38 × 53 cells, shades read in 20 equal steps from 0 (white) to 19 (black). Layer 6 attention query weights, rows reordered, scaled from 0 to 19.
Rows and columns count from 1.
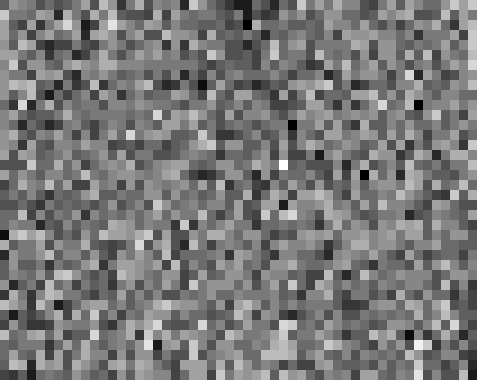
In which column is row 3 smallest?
13
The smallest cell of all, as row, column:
17, 32
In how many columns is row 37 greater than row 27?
21
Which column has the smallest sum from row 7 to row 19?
53
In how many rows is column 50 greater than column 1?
17
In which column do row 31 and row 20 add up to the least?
28
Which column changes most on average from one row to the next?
46
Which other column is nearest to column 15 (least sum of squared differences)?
44
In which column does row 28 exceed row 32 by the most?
11
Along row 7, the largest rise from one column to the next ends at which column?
3
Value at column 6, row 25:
13
